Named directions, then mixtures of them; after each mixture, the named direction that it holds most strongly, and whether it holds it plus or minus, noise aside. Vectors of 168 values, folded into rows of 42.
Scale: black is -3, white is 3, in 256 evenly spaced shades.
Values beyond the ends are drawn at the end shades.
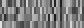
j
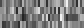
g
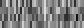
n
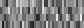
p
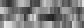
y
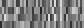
j, minus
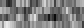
y, plus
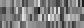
g, minus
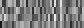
j, minus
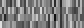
j, plus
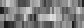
y, minus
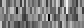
g, plus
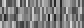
j, plus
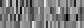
n, plus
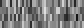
n, plus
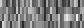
n, minus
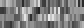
y, minus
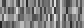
j, minus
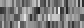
g, minus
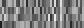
j, minus
